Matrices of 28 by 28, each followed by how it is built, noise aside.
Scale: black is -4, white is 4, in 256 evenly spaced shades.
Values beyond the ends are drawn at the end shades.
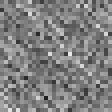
Toeplitz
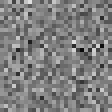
low rank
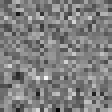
low rank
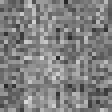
blocks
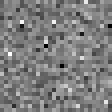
sparse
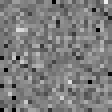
sparse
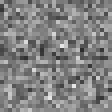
repeating columns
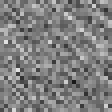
Toeplitz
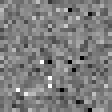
sparse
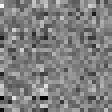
low rank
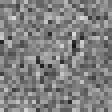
low rank
